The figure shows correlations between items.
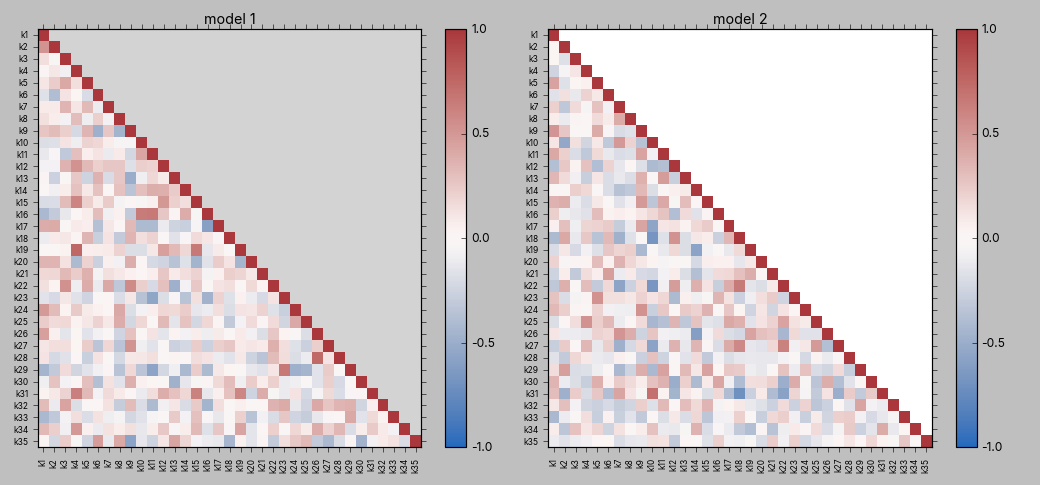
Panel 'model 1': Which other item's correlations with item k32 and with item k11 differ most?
k16
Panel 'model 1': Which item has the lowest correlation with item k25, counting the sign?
k29
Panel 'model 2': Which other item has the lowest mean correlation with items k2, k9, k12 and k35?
k10
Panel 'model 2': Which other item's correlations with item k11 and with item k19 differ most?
k9
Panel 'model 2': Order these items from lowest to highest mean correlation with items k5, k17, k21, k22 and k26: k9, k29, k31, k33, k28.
k31, k28, k33, k29, k9
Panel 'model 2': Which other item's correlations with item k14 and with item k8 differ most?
k26
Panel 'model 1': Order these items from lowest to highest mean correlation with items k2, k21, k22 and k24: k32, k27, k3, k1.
k32, k27, k3, k1
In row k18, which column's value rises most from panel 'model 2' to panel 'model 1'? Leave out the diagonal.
k31
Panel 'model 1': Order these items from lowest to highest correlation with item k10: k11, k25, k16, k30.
k30, k25, k11, k16
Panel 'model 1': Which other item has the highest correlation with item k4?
k19
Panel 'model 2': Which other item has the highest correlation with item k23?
k5
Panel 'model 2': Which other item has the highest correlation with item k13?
k11
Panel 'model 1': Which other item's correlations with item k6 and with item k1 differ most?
k2
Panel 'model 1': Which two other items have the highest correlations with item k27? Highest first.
k9, k22
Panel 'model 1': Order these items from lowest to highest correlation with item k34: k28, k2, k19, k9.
k9, k2, k28, k19
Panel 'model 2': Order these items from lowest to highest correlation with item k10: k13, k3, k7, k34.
k13, k3, k34, k7
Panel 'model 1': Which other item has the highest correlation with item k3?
k22
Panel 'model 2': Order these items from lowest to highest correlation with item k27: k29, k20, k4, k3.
k20, k3, k29, k4
